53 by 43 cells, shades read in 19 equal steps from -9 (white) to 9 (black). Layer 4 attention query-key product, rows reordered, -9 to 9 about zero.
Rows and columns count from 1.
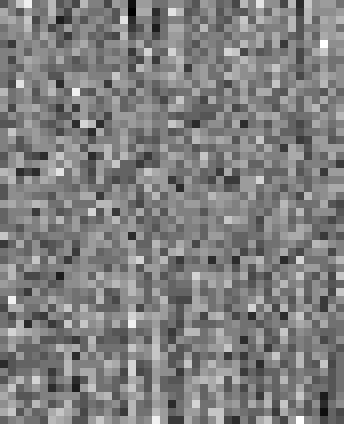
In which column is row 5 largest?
9
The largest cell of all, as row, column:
2, 17
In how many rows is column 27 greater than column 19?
21
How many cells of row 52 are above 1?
13
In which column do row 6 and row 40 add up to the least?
41
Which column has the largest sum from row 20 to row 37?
30
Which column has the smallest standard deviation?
40
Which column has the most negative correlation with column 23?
38
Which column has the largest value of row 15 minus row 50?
14
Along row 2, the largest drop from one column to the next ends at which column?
18
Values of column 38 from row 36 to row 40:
-1 -4 -2 -1 -5
